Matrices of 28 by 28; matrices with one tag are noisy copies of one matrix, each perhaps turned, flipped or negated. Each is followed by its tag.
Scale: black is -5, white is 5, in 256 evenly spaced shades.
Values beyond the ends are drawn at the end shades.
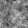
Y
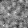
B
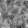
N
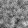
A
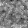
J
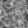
J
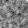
B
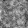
J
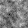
Y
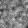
B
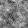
Y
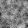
N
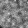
B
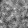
B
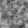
N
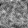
J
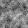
Y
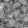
N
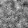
A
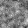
N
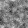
N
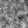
A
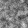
A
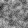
N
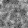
N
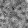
B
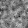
B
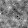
Y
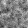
A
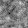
Y
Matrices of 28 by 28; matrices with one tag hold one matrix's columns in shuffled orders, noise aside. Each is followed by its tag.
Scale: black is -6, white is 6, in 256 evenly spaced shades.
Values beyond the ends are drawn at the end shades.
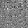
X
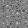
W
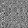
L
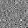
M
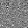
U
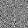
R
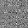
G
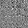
X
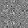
W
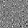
R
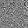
U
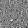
M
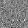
M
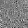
M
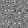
W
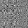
W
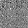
X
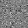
W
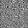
X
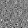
M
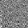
R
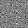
G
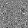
L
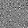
U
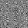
L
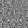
M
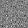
R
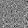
R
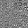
U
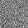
R
